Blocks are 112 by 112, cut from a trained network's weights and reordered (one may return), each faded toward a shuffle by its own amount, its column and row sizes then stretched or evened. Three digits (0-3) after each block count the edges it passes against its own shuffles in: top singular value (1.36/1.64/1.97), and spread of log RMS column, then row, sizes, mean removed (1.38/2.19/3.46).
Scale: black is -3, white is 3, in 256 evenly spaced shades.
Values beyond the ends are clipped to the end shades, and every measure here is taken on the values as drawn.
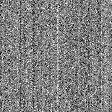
2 1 0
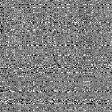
3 1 3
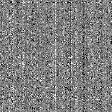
2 2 2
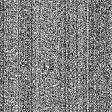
3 0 1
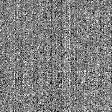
2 1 1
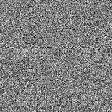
3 0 0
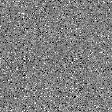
0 1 2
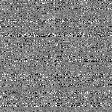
0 0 3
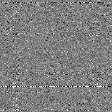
3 1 2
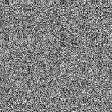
3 1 1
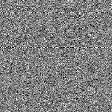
3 1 1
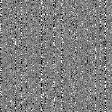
2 3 0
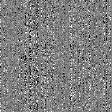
0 3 0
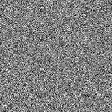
2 0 1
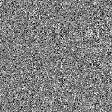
2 1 0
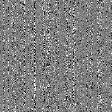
0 3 0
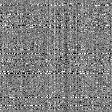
2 0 3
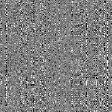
3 3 2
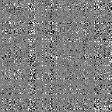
0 3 3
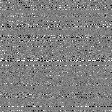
2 1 3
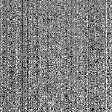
3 2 2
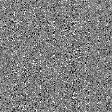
0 2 0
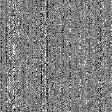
2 3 0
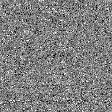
1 1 1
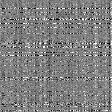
3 1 3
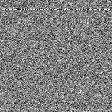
3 0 1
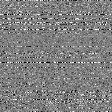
1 0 3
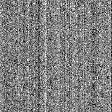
3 1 1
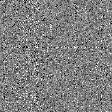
1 2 0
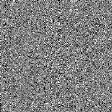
2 2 1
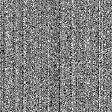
3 2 0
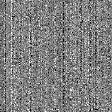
3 2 1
